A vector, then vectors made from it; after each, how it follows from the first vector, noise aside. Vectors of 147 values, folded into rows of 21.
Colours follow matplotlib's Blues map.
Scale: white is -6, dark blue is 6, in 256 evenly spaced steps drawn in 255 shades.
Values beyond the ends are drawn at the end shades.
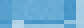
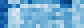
reversed, negated, scaled up.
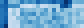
reversed, negated, scaled up.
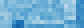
negated.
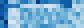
reversed, negated, scaled up.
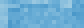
reversed, shrunk.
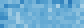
reversed, negated, partly zeroed.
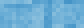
wrapped around, negated, shrunk.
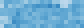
reversed, partly zeroed.
